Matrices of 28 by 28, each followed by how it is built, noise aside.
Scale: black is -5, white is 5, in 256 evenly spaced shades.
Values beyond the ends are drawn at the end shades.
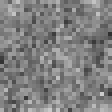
smooth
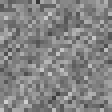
Hankel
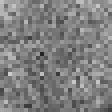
smooth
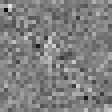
banded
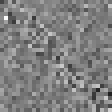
banded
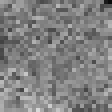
smooth
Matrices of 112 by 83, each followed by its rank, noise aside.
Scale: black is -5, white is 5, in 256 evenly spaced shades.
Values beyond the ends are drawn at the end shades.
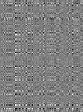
two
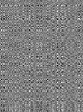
three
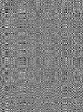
four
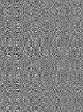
four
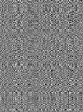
four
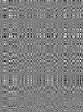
two
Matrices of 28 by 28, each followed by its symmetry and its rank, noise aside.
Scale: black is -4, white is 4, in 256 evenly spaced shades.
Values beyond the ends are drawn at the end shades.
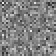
symmetric, rank six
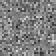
antisymmetric, rank six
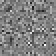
symmetric, rank six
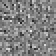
symmetric, rank eight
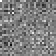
symmetric, rank four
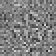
antisymmetric, rank eight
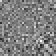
symmetric, rank six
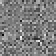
no symmetry, rank six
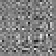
antisymmetric, rank four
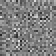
antisymmetric, rank eight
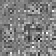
symmetric, rank six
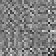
no symmetry, rank four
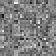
antisymmetric, rank four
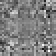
no symmetry, rank four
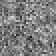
antisymmetric, rank eight
